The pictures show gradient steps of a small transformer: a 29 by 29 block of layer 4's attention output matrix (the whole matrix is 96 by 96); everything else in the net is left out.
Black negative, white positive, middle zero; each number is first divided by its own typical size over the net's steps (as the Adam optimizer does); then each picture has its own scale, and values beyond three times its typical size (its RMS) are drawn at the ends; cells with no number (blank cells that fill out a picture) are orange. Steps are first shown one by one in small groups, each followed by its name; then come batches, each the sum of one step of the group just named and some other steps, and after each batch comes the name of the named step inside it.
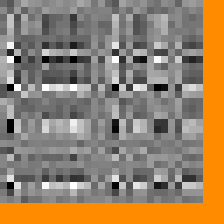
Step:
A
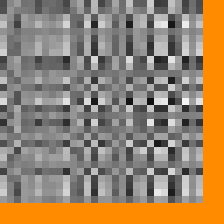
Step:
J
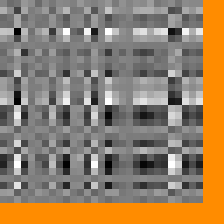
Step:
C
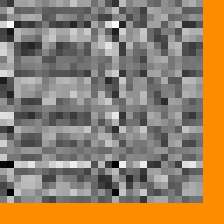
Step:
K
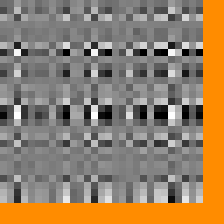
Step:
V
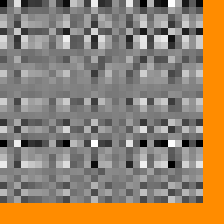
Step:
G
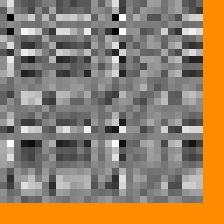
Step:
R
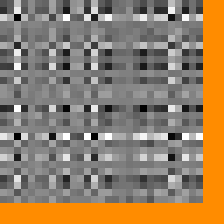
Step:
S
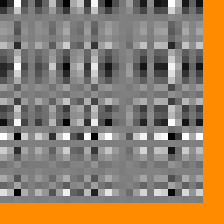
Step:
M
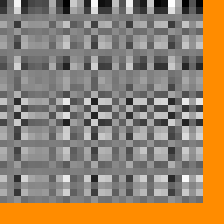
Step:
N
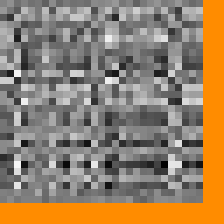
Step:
C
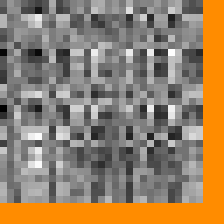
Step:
V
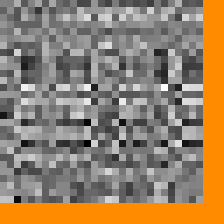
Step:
V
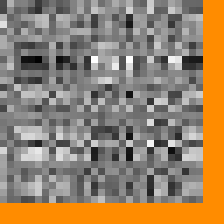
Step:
J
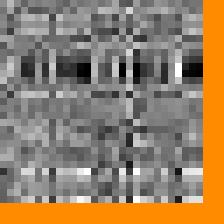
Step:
R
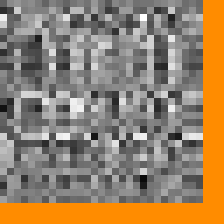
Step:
S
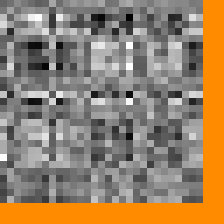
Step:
K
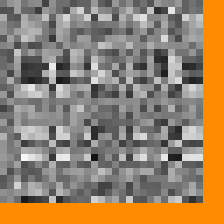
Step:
S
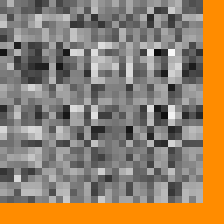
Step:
V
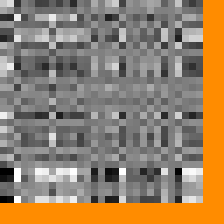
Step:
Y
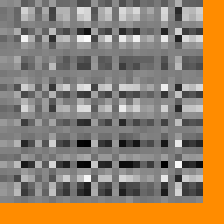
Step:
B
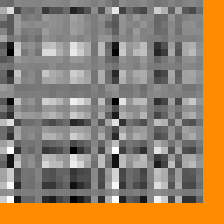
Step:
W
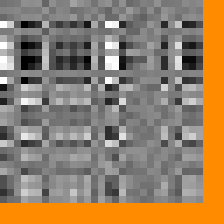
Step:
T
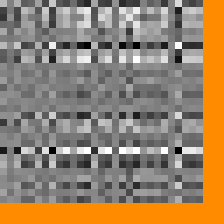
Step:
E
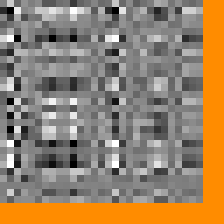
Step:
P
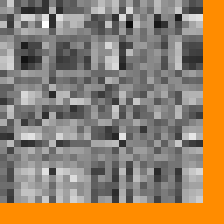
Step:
T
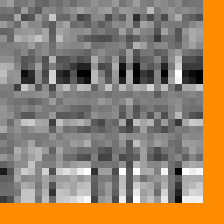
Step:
Y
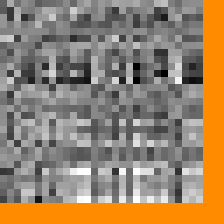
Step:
P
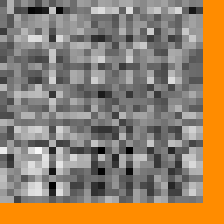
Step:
W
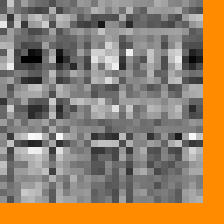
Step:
T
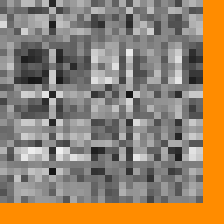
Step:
T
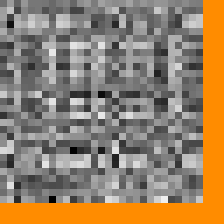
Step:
W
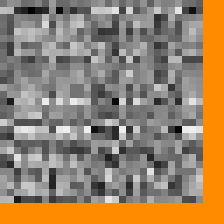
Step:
W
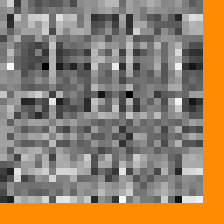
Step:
Y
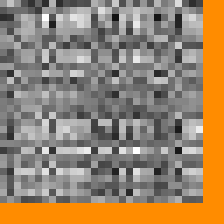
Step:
E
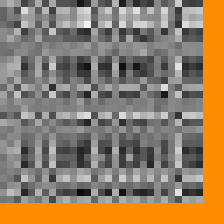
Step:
B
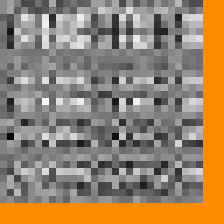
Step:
B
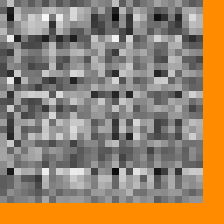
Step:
P
